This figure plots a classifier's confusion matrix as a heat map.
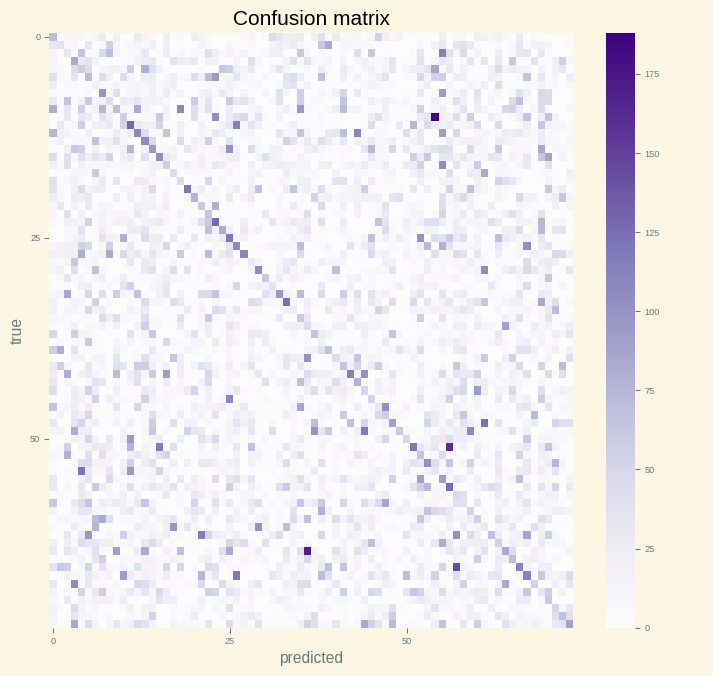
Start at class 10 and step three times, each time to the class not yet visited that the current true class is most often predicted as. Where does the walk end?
13
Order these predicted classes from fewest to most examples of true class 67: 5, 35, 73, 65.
65, 35, 5, 73
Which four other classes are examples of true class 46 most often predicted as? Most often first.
47, 35, 0, 12
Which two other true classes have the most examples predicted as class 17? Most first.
61, 40
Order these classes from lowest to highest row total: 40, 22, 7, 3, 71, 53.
71, 22, 40, 7, 3, 53
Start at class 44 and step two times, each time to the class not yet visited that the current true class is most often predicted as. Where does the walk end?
7
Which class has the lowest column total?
49
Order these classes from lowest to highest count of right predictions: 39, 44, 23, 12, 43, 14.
44, 39, 43, 14, 12, 23
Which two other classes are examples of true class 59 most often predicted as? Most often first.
38, 53
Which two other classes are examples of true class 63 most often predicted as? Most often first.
55, 45
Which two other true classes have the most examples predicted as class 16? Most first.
42, 12
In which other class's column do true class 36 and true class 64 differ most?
9
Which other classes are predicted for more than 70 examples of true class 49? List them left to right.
3, 37, 44, 59
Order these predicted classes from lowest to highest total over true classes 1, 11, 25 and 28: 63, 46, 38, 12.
46, 12, 38, 63
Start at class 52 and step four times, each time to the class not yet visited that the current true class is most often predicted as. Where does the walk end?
57
